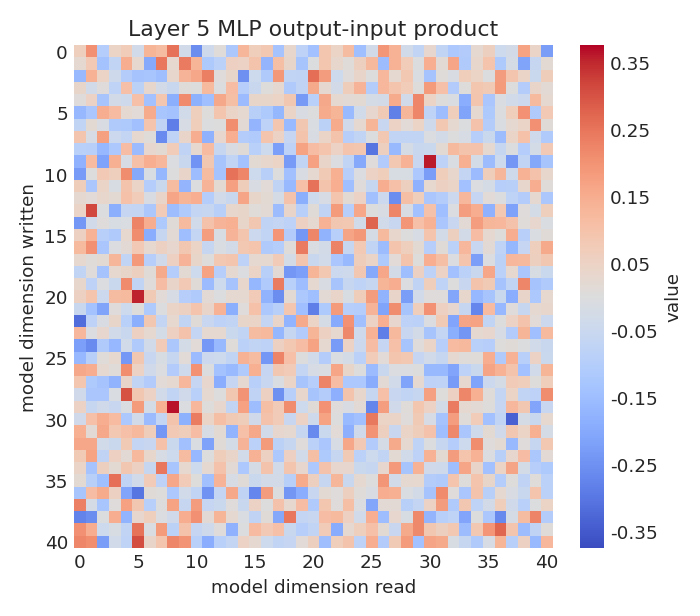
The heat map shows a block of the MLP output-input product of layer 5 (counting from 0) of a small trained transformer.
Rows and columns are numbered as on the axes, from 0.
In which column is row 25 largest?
17
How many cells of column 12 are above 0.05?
10
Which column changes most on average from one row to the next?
5
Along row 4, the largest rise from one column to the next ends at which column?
9
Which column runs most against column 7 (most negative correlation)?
2
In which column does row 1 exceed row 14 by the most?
7
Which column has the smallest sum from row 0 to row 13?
18
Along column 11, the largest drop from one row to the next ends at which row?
19
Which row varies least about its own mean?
3
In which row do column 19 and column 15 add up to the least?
36
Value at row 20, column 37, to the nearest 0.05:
-0.2
